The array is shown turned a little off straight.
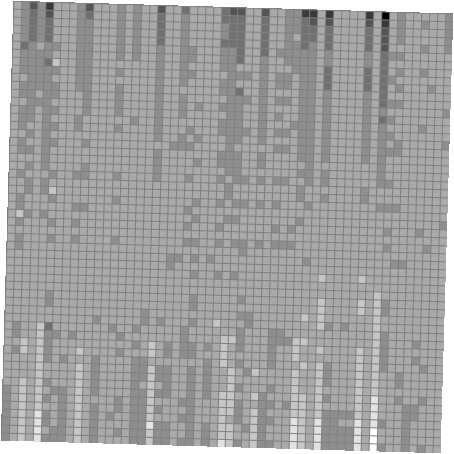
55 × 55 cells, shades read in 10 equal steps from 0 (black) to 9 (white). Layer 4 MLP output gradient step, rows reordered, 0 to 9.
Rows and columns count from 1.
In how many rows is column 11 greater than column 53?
5
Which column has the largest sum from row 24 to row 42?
47
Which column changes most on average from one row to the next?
6
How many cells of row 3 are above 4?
44
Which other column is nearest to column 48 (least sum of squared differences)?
34
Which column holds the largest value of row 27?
2
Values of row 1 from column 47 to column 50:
0 6 5 6
